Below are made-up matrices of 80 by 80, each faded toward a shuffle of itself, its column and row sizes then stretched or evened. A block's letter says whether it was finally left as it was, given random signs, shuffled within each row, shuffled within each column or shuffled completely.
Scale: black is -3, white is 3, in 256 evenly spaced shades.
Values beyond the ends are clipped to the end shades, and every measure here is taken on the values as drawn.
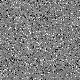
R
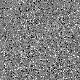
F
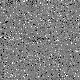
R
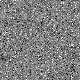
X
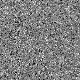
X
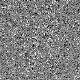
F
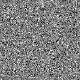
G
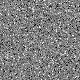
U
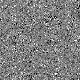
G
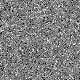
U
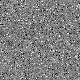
R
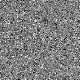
F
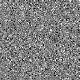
G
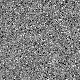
U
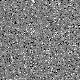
X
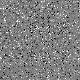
F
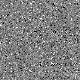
F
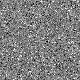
U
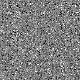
F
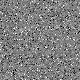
R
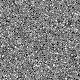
U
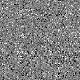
G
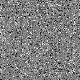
G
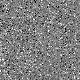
X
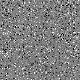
G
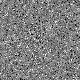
U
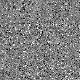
F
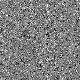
X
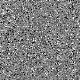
F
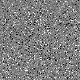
F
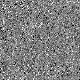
F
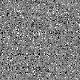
G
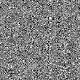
G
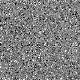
G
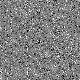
X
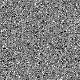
F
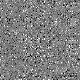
G
